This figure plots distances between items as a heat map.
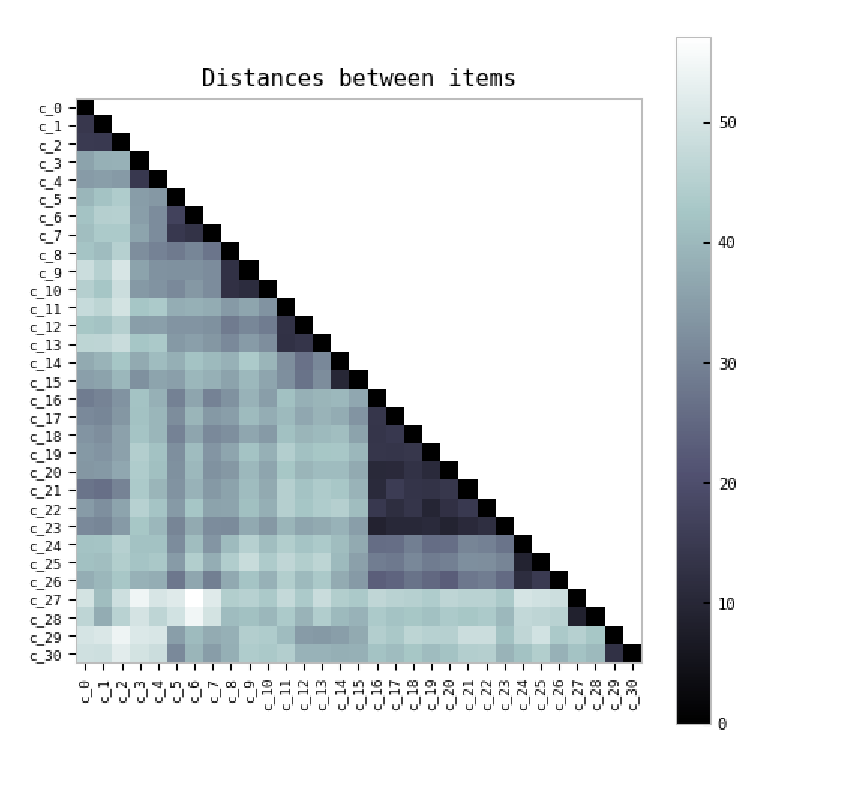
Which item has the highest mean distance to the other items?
c_27
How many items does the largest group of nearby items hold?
8
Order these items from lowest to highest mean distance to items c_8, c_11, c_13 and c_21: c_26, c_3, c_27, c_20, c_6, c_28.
c_20, c_6, c_26, c_3, c_28, c_27
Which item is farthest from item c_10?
c_2
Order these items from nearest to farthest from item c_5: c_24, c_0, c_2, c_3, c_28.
c_24, c_3, c_0, c_2, c_28
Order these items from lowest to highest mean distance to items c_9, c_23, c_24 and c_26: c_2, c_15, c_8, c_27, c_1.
c_8, c_15, c_1, c_2, c_27
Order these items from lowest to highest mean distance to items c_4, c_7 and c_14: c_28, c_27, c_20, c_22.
c_20, c_22, c_28, c_27
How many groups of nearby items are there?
10
